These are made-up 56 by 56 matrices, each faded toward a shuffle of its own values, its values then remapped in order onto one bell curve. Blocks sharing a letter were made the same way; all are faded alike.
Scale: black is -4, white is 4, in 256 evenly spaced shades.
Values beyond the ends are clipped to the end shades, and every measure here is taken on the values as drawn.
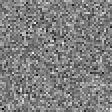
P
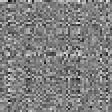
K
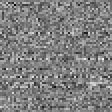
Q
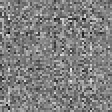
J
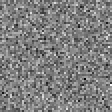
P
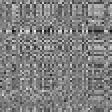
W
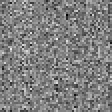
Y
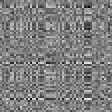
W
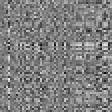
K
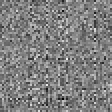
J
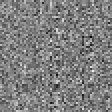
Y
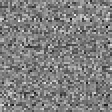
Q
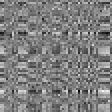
W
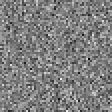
P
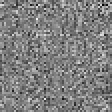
J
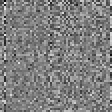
K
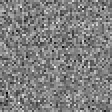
P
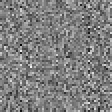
Y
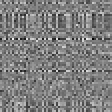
W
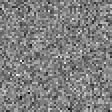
P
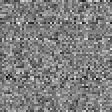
Q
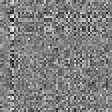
K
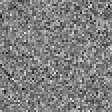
P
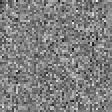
Y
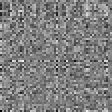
K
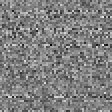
Q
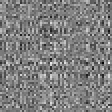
K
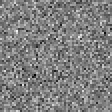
P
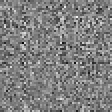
J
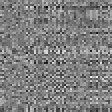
K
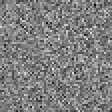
P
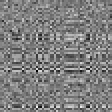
W
